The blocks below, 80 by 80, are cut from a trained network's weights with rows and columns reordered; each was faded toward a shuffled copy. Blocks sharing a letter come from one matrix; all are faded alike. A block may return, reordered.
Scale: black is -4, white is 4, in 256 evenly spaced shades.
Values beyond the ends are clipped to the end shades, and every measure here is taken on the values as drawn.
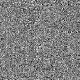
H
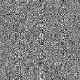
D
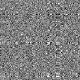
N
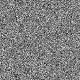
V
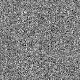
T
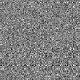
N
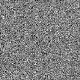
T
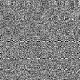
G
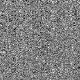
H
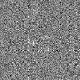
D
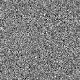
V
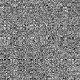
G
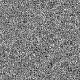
V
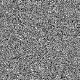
V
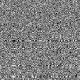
N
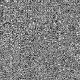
H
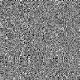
D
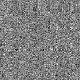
H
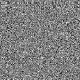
T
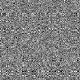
G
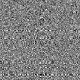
N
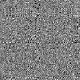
D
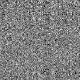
H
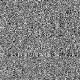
H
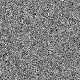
V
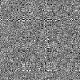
N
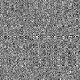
G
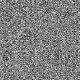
H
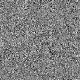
T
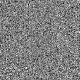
T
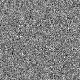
V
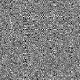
D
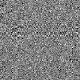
D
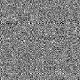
N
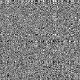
N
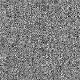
H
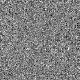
T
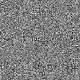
T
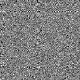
D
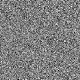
V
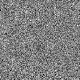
V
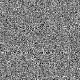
H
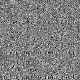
H
